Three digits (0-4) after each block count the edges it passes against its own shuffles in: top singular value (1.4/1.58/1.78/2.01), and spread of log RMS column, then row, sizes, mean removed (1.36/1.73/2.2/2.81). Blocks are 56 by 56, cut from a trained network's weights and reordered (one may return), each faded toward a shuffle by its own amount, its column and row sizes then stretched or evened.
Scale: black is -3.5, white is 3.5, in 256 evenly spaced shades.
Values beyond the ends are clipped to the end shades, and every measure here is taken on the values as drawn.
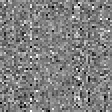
1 3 0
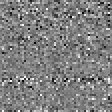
1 1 3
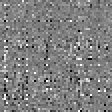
0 3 3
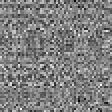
4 1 2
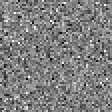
0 0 0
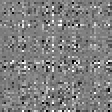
2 4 4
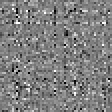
1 3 3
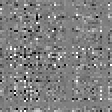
0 4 4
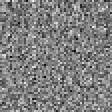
2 0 1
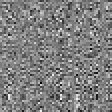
4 4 1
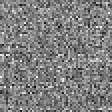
2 0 2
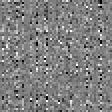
1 4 1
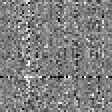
2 3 1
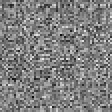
4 0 3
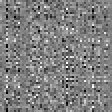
3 4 1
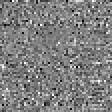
0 0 3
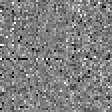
1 2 0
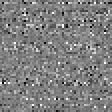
0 1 4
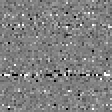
2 0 3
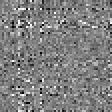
2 3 3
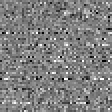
0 0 4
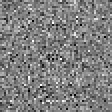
2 1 0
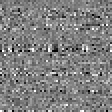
2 1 4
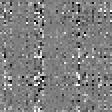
3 4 3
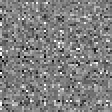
1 3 3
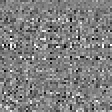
1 1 4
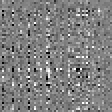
4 4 3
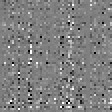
0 4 3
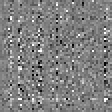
1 4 2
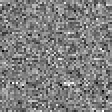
2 0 1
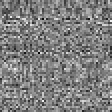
3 2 2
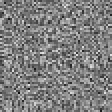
4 0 0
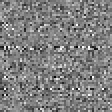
2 1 3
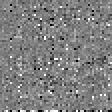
1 2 3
